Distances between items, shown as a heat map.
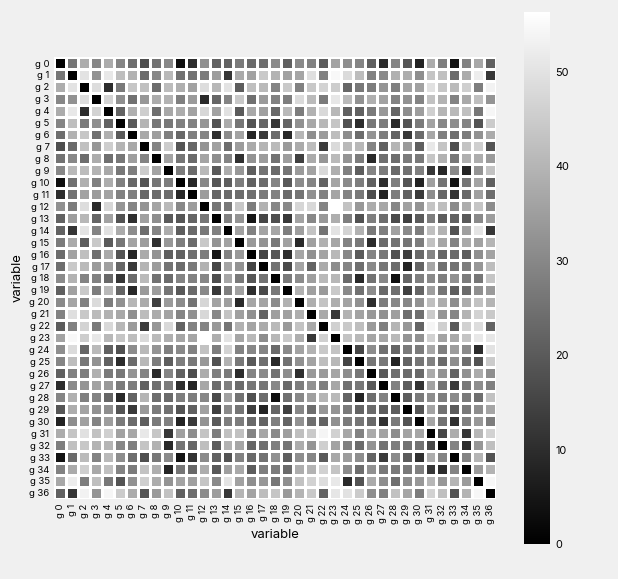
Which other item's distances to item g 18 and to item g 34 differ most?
g 28
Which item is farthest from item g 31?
g 22
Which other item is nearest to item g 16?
g 13
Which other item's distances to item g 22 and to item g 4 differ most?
g 2
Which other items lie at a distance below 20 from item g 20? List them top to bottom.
g 8, g 15, g 26
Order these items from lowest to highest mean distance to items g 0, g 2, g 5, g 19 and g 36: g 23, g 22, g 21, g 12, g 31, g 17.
g 17, g 22, g 12, g 21, g 31, g 23
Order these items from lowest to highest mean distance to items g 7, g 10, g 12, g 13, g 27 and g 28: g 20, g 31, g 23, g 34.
g 34, g 20, g 31, g 23
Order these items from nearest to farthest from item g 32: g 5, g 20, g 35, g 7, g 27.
g 27, g 5, g 35, g 20, g 7
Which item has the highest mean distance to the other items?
g 23
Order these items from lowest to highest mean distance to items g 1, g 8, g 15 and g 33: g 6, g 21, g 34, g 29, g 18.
g 29, g 18, g 6, g 34, g 21
